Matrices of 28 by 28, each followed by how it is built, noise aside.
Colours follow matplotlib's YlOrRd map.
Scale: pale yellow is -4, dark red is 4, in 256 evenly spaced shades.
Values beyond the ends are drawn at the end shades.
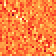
banded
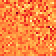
upper triangular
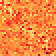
banded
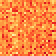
low rank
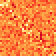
banded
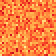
noise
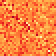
banded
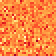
lower triangular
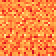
repeating columns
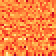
low rank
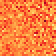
upper triangular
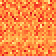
repeating columns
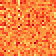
low rank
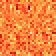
low rank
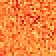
upper triangular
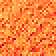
Hankel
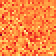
lower triangular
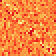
banded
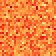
repeating columns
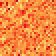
Hankel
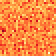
repeating columns
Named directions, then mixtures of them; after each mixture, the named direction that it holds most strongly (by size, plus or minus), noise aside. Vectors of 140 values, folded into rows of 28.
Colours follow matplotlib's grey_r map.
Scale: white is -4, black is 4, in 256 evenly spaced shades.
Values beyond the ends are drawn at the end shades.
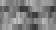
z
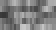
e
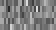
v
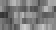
e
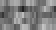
e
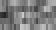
e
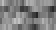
z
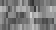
z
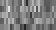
v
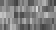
e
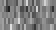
v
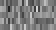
v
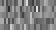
v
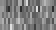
v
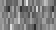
v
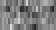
z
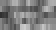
e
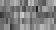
e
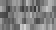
e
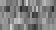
z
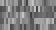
v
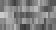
e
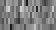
v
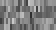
v
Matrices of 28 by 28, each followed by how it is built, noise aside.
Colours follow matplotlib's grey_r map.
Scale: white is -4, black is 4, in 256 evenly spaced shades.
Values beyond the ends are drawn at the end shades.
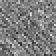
Toeplitz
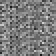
repeating rows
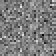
repeating rows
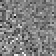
lower triangular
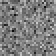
repeating rows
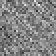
Toeplitz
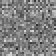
blocks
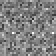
repeating columns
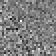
lower triangular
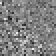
lower triangular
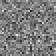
repeating columns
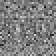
repeating columns
